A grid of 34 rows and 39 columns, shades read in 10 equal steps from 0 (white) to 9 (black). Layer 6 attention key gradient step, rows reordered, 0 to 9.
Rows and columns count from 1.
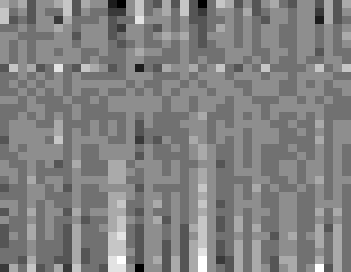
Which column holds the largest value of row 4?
14
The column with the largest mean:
16
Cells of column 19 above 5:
5
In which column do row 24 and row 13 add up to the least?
23
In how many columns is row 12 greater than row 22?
13
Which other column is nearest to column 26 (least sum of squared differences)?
31
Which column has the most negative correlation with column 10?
27
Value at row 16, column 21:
4
